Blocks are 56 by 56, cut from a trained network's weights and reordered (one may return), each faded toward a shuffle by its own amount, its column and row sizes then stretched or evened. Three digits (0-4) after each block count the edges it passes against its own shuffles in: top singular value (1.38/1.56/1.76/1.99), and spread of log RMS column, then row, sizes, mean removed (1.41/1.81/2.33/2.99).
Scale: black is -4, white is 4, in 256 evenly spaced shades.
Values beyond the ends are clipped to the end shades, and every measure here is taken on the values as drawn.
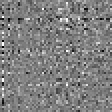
3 3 2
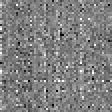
1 2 2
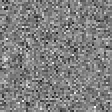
1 2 0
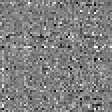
0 2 3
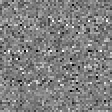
1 1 2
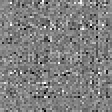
0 1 3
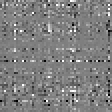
2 3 4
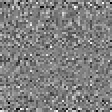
3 2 3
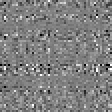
3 3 4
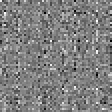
2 3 2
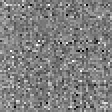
0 0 2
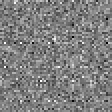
2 1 2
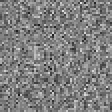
2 1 0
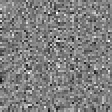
3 3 1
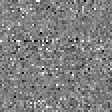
0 0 2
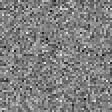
1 0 1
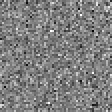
0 1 0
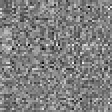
3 0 2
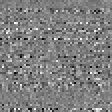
0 1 4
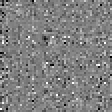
0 3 2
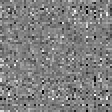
0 3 3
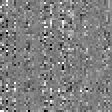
1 4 1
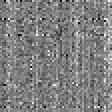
3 2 2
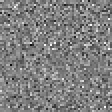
0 0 2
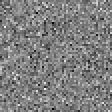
0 1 0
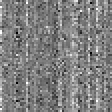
4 3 0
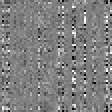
3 4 1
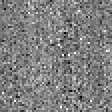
0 1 0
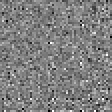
1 2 1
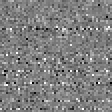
0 0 3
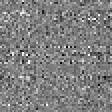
1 2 3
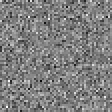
2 0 1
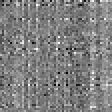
4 1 3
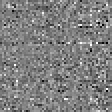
1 2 2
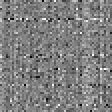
2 0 3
